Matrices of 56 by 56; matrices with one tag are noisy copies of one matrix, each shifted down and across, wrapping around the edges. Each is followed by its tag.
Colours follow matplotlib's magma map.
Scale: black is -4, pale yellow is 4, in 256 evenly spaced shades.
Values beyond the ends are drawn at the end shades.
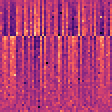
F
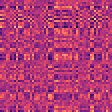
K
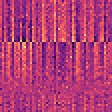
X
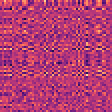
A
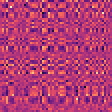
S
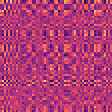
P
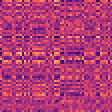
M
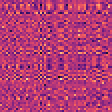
A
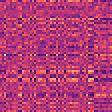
M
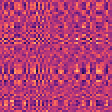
P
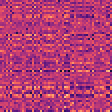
M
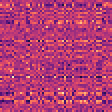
M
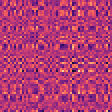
S
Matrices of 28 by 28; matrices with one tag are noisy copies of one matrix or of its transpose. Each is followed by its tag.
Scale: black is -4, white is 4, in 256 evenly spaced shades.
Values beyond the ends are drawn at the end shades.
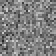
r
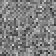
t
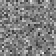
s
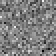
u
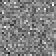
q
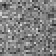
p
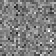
t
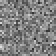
s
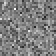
t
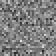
u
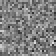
s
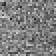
p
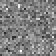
t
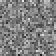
s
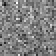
p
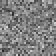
u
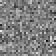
s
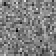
p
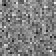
p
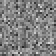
t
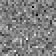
u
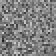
r
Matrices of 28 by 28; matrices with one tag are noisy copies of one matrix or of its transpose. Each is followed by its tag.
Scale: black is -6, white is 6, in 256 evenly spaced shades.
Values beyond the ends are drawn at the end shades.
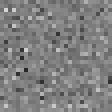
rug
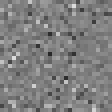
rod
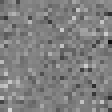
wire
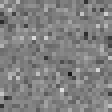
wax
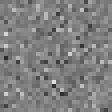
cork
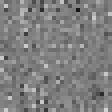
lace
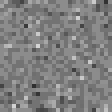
wax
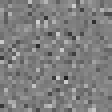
rod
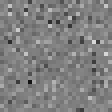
rug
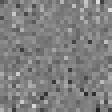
wire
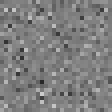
rug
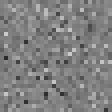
cork
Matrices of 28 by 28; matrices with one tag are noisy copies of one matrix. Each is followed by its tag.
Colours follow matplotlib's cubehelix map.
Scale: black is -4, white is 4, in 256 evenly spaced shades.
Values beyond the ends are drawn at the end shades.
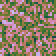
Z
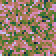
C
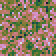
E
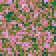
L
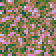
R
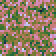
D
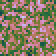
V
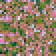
R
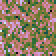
Z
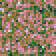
D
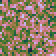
V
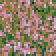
D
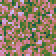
Z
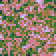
V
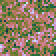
E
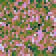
E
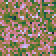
L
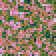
Z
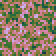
L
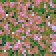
D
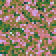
R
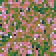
D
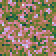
L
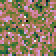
R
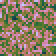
L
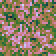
L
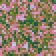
C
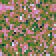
C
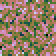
C
